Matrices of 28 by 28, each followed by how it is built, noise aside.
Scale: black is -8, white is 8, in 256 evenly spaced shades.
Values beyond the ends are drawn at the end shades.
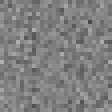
repeating rows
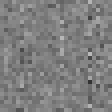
uneven columns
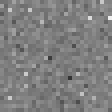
sparse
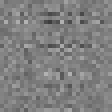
low rank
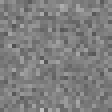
repeating rows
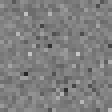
sparse
